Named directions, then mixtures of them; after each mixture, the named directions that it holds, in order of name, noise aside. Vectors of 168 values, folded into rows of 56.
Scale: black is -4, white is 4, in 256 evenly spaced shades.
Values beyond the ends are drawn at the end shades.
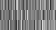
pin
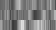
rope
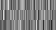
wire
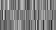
wire.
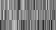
pin, rope, wire.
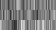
pin, rope, wire.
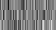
pin, wire.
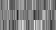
pin, rope, wire.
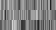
rope, wire.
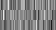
wire.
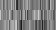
pin, rope, wire.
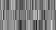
rope, wire.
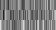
rope, wire.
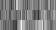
pin, rope, wire.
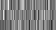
wire.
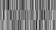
wire.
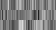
rope, wire.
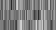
pin, rope, wire.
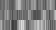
rope.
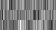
rope, wire.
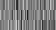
pin.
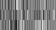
pin, rope.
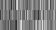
pin, rope, wire.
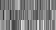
rope, wire.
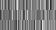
pin.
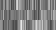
pin, rope, wire.
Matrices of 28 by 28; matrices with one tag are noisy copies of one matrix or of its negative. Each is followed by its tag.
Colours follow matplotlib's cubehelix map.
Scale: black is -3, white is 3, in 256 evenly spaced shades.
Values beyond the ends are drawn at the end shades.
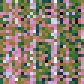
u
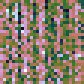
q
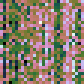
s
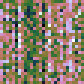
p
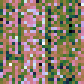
p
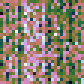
p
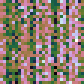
u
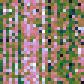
p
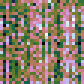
s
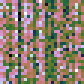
q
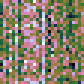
p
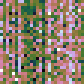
p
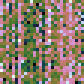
p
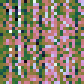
q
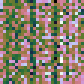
u
